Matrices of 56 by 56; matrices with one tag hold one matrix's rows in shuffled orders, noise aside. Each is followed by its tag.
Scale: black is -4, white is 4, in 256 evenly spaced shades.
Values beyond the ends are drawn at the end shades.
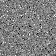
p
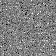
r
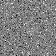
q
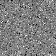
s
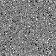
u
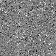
s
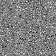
s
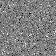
p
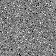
s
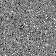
q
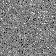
r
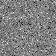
p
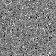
u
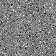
s
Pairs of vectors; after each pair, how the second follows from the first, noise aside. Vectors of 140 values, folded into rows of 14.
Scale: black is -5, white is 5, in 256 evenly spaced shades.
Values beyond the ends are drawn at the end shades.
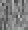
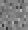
wrapped around, partly zeroed.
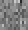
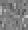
wrapped around, partly zeroed.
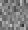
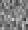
wrapped around.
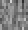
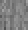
reversed, shrunk.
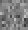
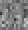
negated.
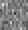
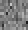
wrapped around, negated.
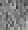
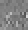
wrapped around, negated, partly zeroed.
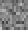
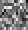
reversed, negated, scaled up.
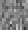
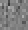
wrapped around, negated, partly zeroed.
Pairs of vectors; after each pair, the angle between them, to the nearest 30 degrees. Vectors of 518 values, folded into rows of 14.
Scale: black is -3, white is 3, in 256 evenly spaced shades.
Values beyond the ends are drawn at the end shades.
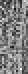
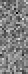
60 degrees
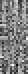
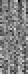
30 degrees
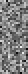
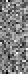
150 degrees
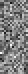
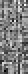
60 degrees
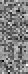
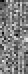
120 degrees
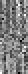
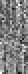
30 degrees
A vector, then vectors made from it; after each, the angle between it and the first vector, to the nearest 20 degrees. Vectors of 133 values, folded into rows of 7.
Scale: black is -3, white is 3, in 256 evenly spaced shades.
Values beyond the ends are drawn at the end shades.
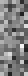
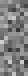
60 degrees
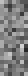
20 degrees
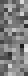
160 degrees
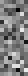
100 degrees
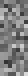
60 degrees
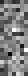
140 degrees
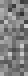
40 degrees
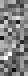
60 degrees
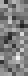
100 degrees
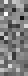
80 degrees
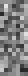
100 degrees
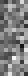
160 degrees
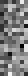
160 degrees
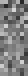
60 degrees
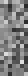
40 degrees
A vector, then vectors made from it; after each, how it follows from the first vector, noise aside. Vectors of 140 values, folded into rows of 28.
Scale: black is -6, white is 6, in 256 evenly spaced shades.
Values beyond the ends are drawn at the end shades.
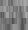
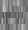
wrapped around, negated.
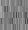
wrapped around, partly zeroed.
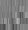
wrapped around, partly zeroed.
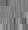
wrapped around, partly zeroed.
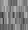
reversed, negated.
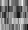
wrapped around, scaled up.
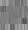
wrapped around, partly zeroed.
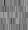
wrapped around, partly zeroed.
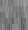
shrunk.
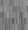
shrunk.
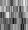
scaled up.
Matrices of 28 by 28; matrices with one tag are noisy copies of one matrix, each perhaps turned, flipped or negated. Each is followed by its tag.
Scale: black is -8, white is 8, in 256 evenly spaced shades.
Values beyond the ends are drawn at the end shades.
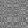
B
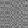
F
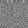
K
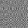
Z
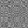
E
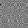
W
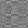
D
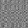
F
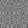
K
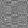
D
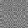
K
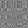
E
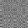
K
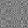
E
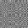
K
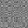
E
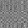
F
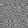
W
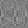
D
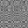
E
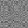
E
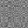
E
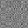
E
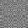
K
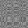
B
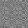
W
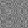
E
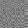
K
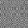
Z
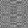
D
